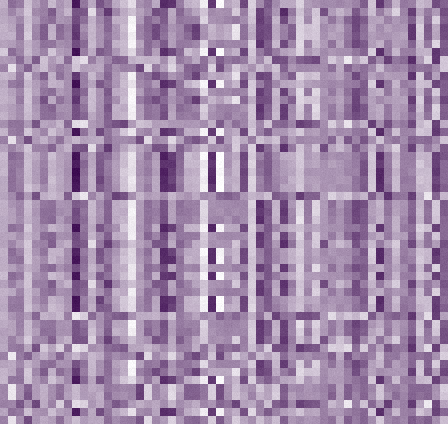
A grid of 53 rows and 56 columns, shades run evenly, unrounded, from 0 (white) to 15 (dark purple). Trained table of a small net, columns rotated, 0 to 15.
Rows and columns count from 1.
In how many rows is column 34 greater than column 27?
30
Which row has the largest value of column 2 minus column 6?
44
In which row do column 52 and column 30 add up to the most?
51
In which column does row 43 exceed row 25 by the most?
11
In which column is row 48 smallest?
28
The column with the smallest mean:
17
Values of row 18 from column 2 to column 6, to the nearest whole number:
2 7 11 6 5
